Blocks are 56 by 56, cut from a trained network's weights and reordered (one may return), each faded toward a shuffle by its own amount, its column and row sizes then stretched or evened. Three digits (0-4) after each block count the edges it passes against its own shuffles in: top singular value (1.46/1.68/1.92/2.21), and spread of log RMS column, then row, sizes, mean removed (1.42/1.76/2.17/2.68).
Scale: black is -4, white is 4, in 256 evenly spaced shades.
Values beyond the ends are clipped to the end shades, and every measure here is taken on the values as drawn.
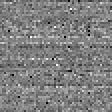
1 0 3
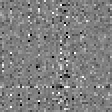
1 3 1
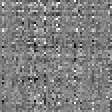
1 4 1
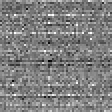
4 2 3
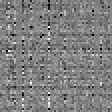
2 4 0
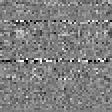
2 0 4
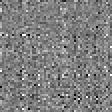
1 2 2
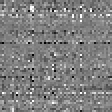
2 3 4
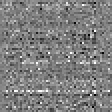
2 3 3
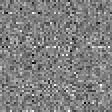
2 1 3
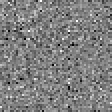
0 1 2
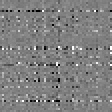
2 2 4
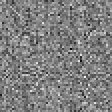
2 2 0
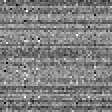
4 0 0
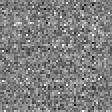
0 2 0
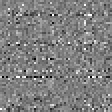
1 1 3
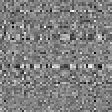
4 1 4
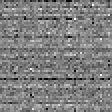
4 2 3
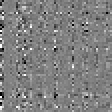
2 4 2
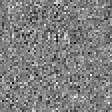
2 2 1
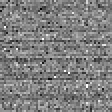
2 1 0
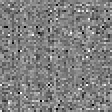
1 1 2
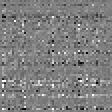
1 3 4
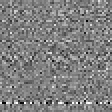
4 0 3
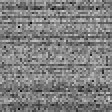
4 0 1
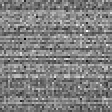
4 1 0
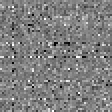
2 2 3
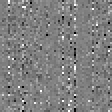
0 4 0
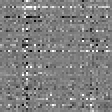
1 3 4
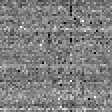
2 1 1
